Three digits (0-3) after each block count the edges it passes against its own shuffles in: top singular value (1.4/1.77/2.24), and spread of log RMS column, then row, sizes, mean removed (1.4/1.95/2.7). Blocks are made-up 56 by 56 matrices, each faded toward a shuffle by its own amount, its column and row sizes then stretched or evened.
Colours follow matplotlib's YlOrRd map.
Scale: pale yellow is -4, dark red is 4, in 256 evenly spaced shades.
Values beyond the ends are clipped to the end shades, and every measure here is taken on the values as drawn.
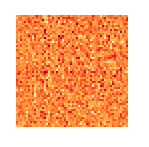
0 2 1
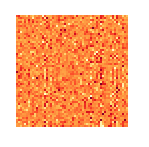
2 2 0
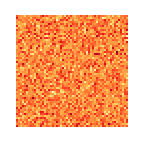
1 0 0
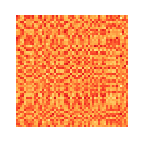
3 0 2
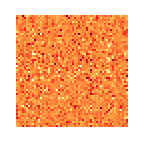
0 1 1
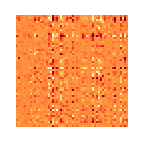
3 3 2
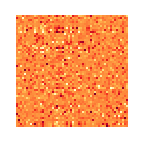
2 0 1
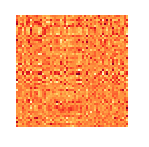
3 2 2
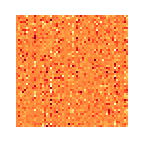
0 3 1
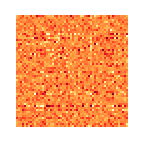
2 0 2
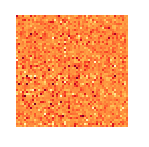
0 1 2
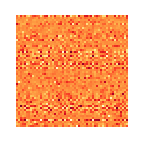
3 0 3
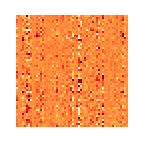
1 3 1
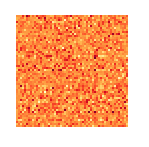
1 0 2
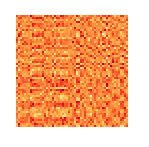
3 2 0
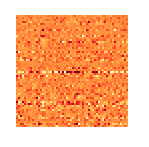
2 0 3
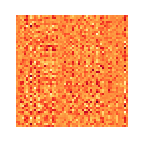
3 3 1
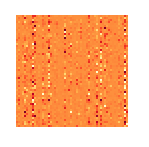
2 3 0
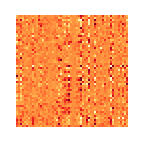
3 3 1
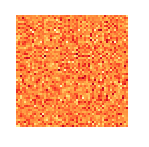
2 0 1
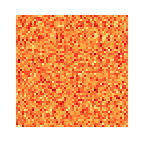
2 1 0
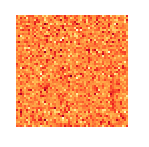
1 1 1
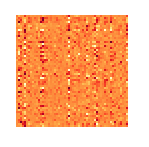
3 3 1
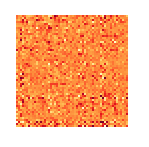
1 2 2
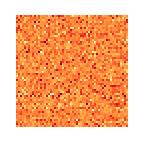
1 0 1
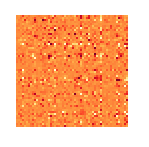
1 2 2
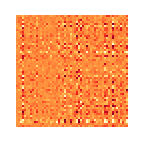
3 3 2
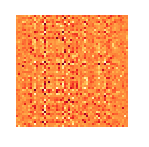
3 3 1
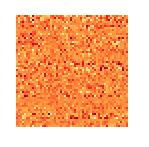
0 1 3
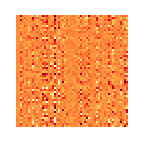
2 3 1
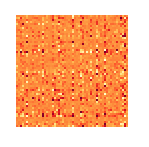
1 3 2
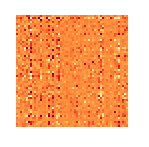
2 3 2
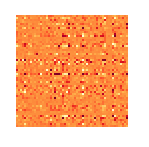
2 2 3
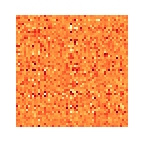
1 2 2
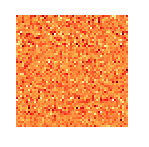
0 0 2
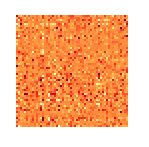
1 2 2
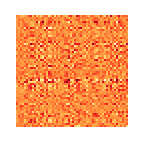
3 2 3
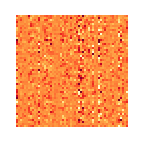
1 3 0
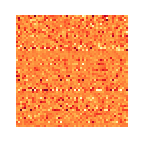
1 0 3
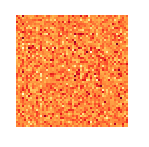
0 1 1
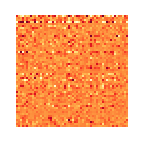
2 1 3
